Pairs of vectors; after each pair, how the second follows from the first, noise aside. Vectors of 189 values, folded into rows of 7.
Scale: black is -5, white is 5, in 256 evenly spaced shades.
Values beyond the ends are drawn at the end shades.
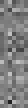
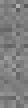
reversed, negated, shrunk.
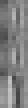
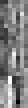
scaled up.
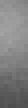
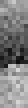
wrapped around, scaled up.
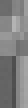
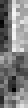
reversed, negated, scaled up.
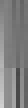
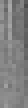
reversed, negated, shrunk.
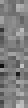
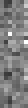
reversed, negated.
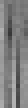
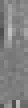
negated, partly zeroed.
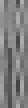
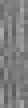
wrapped around, negated, shrunk.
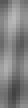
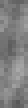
wrapped around, negated, shrunk.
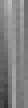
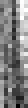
reversed, negated, scaled up.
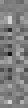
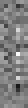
reversed, negated.
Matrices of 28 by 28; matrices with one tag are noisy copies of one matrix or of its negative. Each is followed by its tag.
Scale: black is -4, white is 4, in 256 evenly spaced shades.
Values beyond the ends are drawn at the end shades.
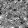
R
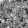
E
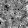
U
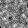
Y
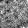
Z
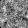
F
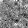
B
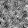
U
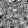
R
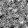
R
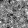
E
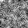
E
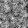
U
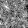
U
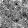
B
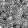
Y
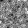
E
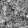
F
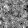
U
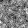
E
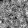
E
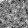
E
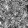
U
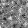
Y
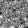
R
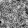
E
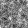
Y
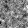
U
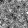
E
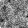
F
